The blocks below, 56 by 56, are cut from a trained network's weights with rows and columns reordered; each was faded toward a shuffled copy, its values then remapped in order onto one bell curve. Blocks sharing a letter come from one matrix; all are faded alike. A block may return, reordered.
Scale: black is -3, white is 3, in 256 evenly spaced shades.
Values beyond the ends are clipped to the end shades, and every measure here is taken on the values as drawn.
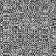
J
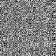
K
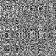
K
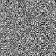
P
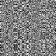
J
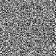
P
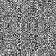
P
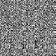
K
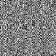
P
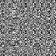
J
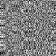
J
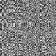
J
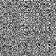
K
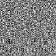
P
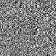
P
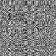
J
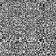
K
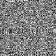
K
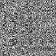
P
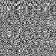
J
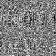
K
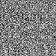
K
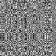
J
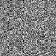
K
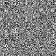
P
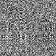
K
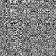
K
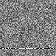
P
